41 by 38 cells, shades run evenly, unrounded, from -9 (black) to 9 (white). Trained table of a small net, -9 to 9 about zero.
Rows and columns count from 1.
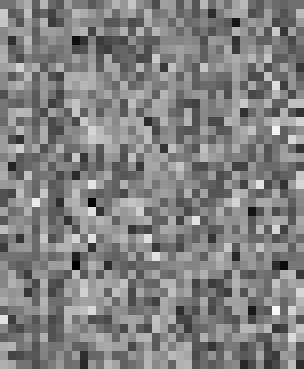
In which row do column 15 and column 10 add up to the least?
5
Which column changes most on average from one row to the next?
35
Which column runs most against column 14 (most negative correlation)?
9
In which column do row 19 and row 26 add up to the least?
18
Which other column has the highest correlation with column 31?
34
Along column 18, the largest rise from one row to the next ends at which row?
8
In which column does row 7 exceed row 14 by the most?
20
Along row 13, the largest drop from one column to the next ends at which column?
31
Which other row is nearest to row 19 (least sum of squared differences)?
40
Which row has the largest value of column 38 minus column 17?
33
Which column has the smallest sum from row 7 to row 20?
25
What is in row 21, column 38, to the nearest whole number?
6
